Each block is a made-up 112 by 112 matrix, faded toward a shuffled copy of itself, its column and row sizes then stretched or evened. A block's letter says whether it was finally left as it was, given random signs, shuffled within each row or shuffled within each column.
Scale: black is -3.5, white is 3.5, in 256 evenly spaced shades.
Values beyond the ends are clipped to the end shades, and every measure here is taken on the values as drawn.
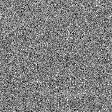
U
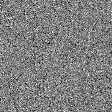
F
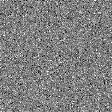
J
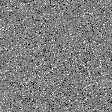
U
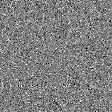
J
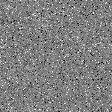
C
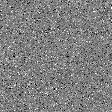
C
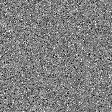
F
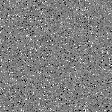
J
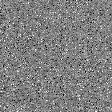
J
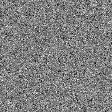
U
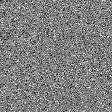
J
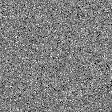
C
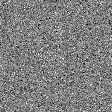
F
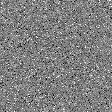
F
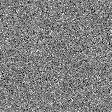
C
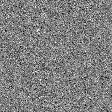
F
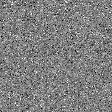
C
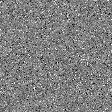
C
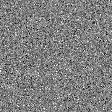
C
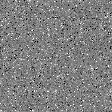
J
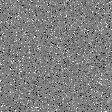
F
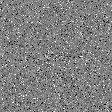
C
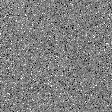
F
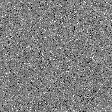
F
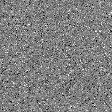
J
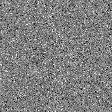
F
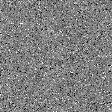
U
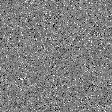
U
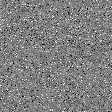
C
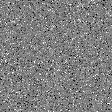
C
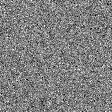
C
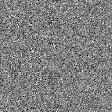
J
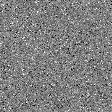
C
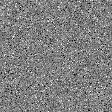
F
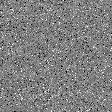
F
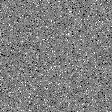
F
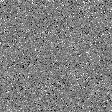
C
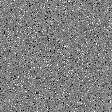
F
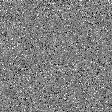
C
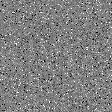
U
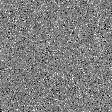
C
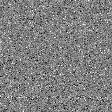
C
